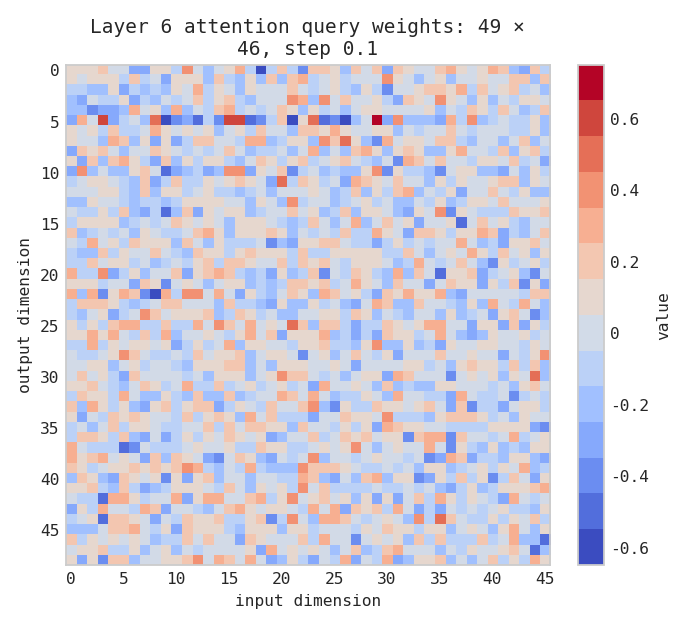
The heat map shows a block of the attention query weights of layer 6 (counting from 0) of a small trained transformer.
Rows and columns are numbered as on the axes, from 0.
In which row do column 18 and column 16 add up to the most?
10
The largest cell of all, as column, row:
29, 5
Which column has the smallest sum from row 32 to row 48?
36
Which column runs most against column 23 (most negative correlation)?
14
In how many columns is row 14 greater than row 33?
14
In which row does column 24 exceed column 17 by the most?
3
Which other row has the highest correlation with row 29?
30
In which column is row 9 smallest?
31
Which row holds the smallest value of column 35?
20
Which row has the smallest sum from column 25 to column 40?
41
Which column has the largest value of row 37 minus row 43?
0
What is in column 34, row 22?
0.1
